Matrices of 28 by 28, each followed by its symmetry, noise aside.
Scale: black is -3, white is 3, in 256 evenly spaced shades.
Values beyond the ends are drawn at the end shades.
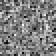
mirrored top to bottom.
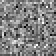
symmetric.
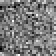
mirrored top to bottom.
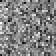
mirrored top to bottom.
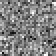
antisymmetric.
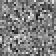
antisymmetric.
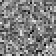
symmetric.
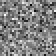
antisymmetric.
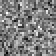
same after a half turn.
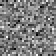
same after a half turn.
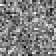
antisymmetric.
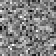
mirrored top to bottom.
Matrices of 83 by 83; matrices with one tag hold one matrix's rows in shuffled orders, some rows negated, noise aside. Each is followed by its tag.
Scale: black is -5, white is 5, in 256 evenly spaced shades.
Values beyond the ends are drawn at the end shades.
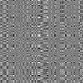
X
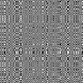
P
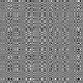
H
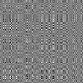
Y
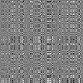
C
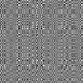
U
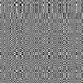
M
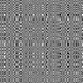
P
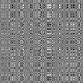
C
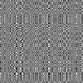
M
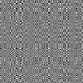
M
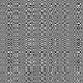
H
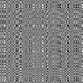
P
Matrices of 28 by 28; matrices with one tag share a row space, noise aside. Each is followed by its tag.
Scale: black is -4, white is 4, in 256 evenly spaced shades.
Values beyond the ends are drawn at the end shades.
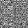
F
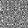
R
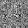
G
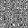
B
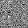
F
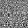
F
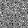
R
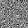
B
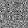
B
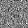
B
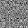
B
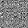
R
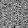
G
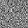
B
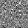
G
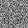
B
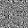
B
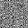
B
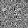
G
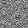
G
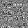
F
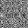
R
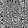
R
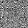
R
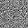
B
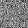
R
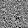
G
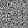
F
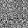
F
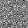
F
